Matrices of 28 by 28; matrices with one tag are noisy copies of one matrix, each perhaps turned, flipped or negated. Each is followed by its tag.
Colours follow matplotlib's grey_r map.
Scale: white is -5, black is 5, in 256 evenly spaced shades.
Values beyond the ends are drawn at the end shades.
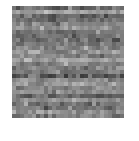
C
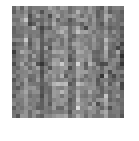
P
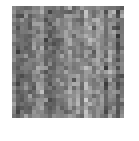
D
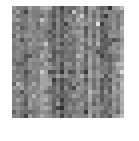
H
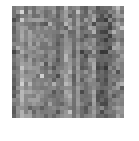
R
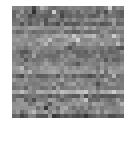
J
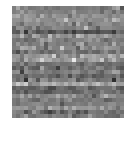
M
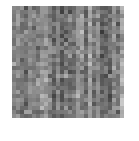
H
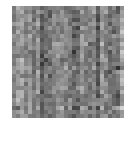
J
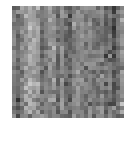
R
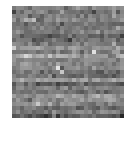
H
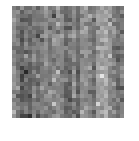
R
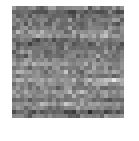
D
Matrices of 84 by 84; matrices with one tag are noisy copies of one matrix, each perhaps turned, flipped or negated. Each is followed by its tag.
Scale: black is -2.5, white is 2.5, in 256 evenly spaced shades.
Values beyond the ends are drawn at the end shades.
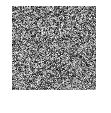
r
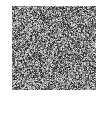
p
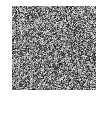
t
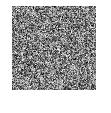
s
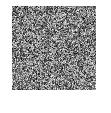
r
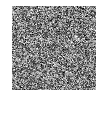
r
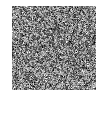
t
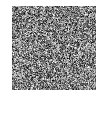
s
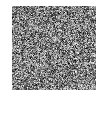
s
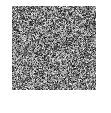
p
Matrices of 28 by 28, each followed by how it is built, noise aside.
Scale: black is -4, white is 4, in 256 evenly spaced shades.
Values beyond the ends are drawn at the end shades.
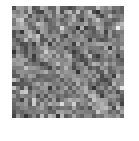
Toeplitz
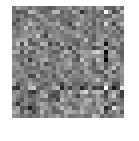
low rank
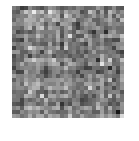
blocks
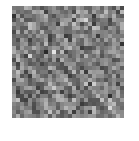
Toeplitz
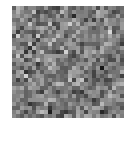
Hankel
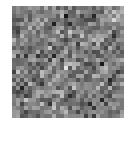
Hankel
